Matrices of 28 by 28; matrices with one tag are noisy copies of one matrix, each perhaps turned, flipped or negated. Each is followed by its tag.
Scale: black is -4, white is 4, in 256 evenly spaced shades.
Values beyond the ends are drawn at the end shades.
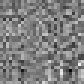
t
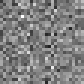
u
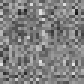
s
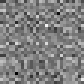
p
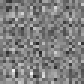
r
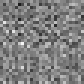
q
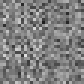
q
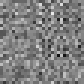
q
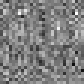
s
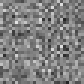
q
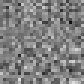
t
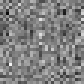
s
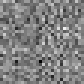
q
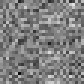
s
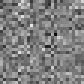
u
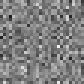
p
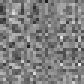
t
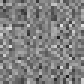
p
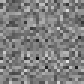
p
